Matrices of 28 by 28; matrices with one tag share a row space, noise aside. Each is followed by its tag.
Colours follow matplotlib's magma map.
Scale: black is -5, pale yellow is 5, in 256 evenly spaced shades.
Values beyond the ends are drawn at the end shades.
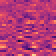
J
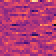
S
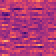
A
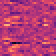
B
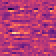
B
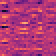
A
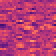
J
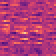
A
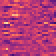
B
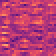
A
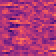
B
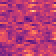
J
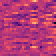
S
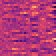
S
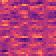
A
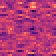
J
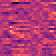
B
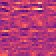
A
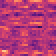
A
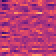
A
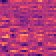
A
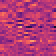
J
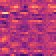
A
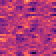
J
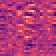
J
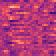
B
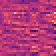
S
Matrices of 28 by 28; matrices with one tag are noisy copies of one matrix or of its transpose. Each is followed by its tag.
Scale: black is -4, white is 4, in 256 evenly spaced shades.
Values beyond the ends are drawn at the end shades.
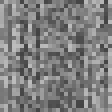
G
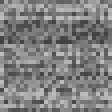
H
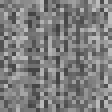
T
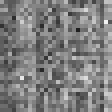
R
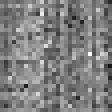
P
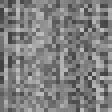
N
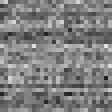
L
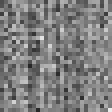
T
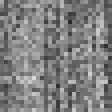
P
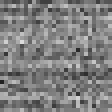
N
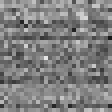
G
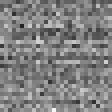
T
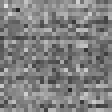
G
